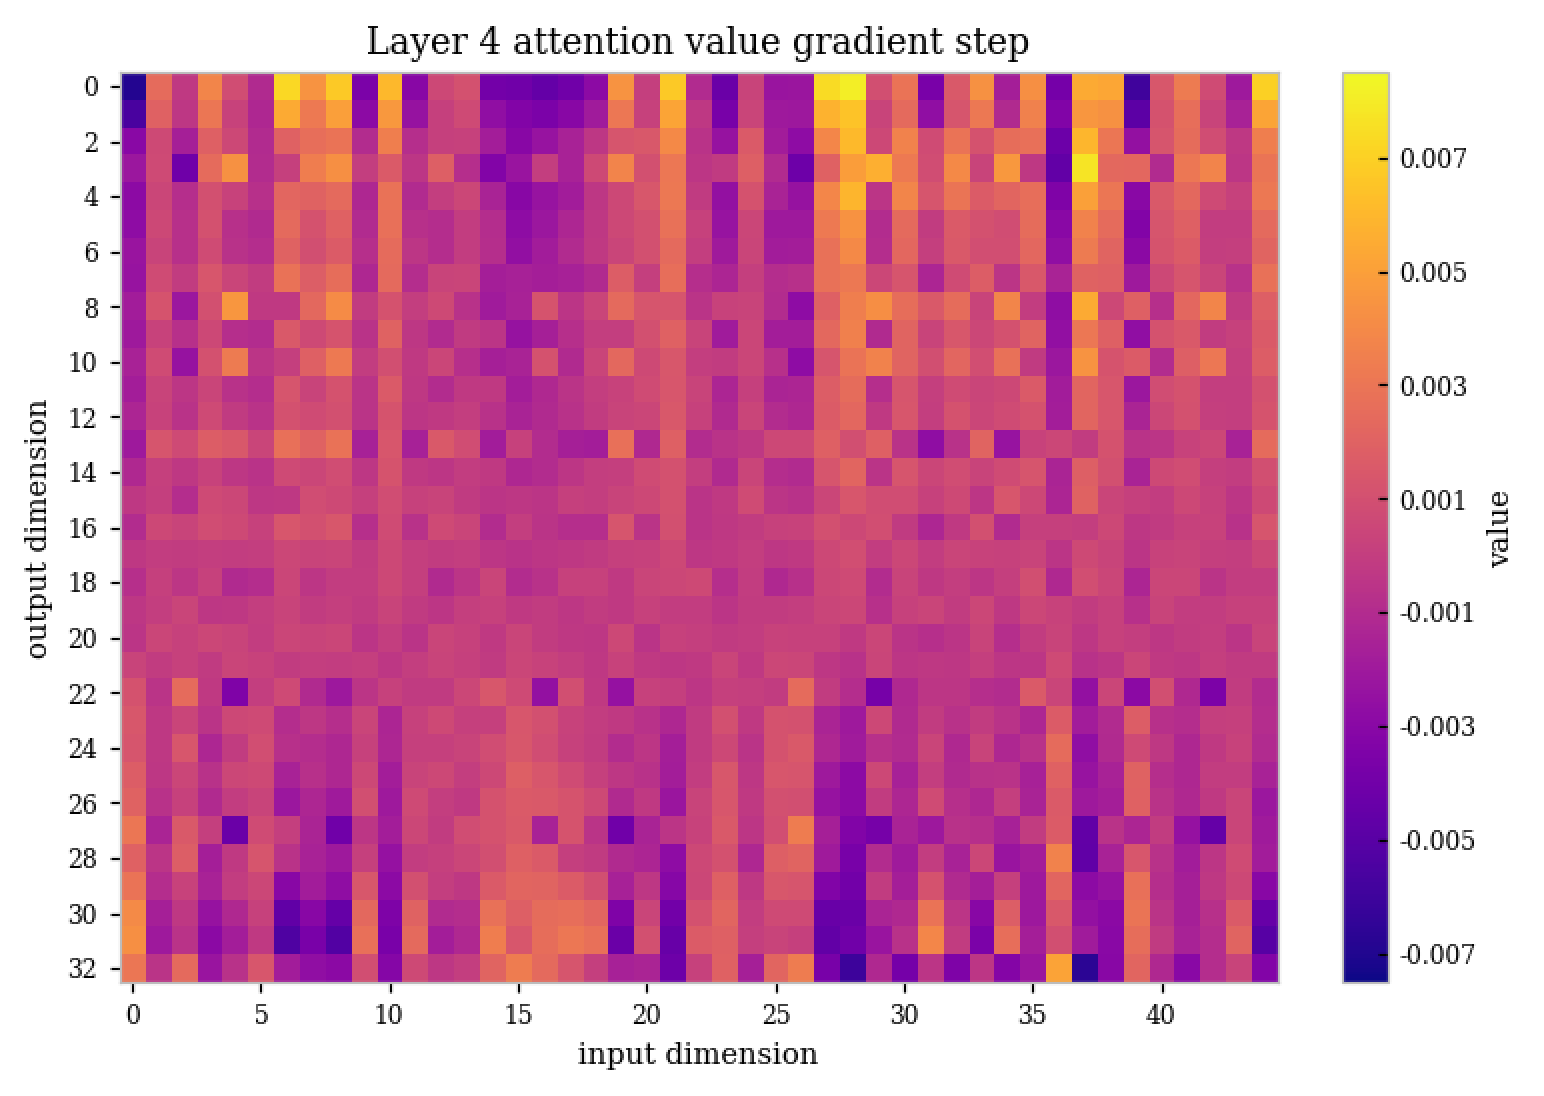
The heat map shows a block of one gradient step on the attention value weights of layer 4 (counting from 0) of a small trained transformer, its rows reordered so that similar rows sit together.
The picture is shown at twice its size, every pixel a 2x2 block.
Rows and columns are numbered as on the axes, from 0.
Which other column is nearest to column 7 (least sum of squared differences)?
3
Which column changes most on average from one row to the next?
29
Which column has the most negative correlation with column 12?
22
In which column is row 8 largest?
37
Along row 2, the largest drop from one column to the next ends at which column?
36
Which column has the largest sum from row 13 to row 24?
6
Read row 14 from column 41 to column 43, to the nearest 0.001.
0.001 0 0
